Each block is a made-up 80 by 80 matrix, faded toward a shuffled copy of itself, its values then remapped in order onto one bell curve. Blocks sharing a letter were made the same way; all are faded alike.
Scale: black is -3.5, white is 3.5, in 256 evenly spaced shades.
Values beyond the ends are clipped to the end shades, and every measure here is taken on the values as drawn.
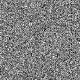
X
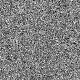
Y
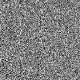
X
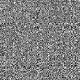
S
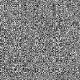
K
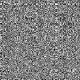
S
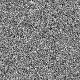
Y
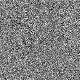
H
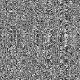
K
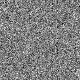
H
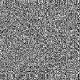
S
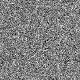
H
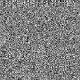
K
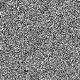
H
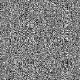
S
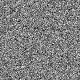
H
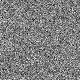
Y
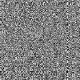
S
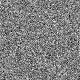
Y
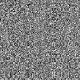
K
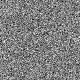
Y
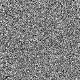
H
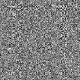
K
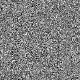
X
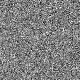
H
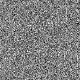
X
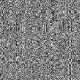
S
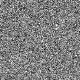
H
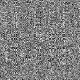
K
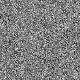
X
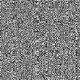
S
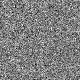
Y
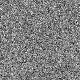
H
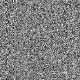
X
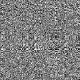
K
